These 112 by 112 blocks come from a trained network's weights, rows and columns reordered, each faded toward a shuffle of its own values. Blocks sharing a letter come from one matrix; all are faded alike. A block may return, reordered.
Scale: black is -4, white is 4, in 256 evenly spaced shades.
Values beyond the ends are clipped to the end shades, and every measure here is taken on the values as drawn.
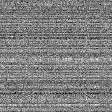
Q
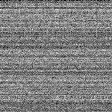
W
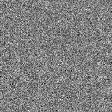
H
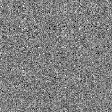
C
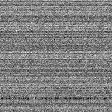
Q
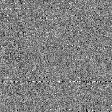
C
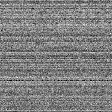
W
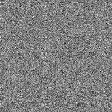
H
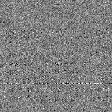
C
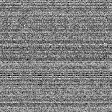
W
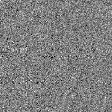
C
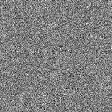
H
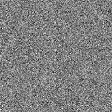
H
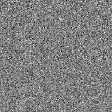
C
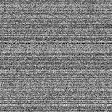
Q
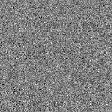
C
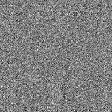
H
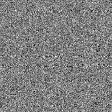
H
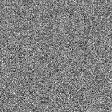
H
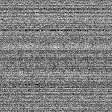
Q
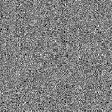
C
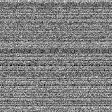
Q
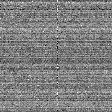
W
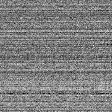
W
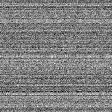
W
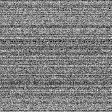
Q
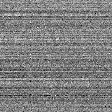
W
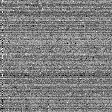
W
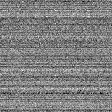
Q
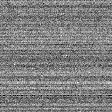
W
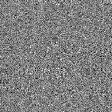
C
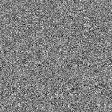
H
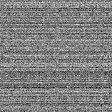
W
